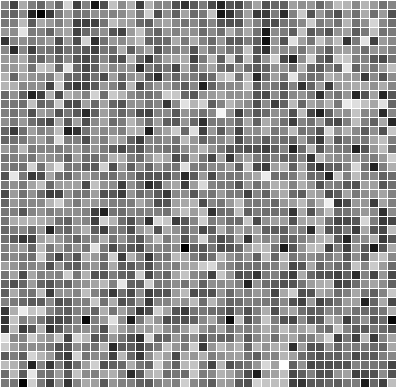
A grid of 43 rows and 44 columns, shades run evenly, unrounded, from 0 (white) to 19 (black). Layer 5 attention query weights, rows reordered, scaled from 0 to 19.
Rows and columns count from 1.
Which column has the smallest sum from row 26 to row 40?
5
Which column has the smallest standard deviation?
31
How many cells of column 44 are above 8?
32
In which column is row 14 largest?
44
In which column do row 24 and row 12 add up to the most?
24
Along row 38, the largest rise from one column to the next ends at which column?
38
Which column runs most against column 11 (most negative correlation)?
41
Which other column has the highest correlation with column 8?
34
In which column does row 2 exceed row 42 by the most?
4
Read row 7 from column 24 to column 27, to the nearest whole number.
5 12 4 12
